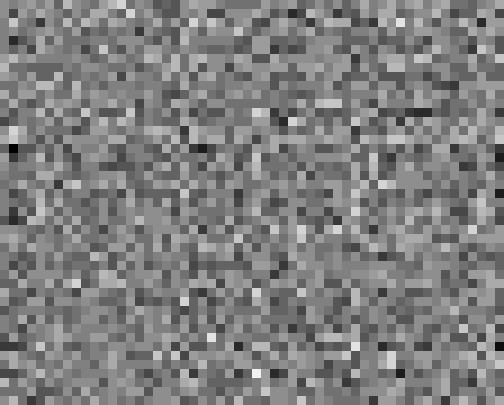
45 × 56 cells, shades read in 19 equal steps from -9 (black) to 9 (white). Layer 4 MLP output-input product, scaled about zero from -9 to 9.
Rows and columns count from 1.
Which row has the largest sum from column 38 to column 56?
16
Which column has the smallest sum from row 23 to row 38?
22
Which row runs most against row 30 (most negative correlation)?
3
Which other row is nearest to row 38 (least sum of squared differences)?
12
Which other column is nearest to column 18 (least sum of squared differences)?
28
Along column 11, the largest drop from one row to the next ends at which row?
30
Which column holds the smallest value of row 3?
54
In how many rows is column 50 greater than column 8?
20
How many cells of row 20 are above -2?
43
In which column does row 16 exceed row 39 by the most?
56
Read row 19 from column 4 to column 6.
0 1 0
